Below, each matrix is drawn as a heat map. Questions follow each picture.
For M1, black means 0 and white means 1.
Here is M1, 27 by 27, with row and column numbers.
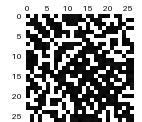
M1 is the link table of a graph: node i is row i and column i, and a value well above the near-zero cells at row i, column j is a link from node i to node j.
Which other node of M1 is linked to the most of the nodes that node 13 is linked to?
node 23
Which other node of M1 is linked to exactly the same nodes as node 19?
node 0
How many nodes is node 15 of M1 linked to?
7
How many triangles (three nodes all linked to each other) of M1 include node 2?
5
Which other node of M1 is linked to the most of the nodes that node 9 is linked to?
node 16
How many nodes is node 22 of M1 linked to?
9
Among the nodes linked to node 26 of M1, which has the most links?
node 6
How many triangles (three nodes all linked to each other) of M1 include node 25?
8
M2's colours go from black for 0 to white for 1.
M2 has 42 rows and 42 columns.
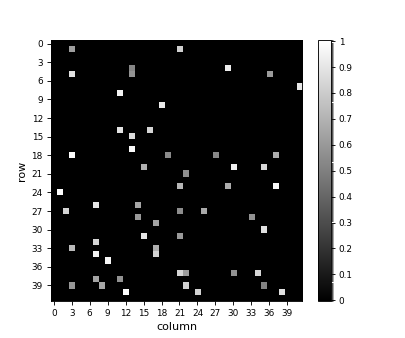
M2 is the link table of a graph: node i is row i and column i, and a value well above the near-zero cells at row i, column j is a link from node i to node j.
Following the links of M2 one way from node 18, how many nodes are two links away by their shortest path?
6
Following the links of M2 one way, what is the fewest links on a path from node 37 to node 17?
2
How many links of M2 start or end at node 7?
5
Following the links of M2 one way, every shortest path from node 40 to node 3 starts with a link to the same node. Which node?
node 24
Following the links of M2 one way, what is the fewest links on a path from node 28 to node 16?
2
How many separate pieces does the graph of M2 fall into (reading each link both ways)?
3
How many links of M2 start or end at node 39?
4
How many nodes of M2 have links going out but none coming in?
11
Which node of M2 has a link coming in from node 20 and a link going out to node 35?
node 30
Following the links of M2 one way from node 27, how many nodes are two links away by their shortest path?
1
